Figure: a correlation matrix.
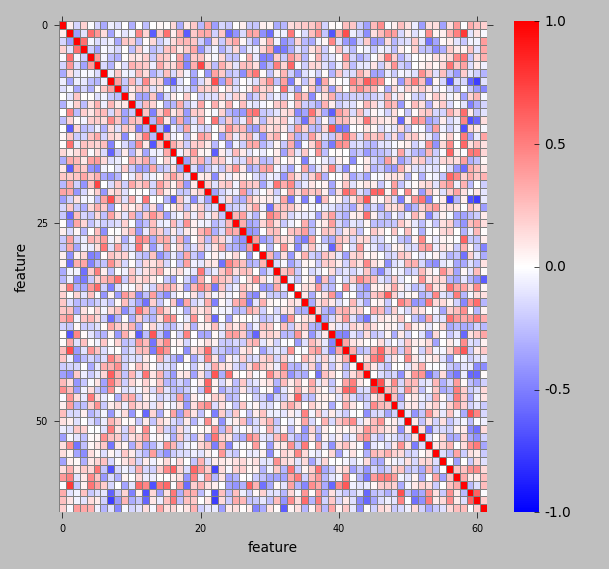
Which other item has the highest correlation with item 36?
11
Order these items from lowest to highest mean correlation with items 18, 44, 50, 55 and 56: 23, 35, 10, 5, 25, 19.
23, 19, 5, 10, 35, 25
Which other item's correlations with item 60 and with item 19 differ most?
35
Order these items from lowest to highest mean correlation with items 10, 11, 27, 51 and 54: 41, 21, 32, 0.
0, 21, 41, 32
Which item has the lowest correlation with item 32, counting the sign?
61
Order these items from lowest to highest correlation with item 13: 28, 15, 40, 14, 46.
15, 40, 28, 14, 46
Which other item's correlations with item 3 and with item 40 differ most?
2
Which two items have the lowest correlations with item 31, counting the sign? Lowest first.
3, 46
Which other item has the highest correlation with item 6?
28
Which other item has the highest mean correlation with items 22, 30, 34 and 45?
7
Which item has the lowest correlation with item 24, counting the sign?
1
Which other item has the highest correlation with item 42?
46
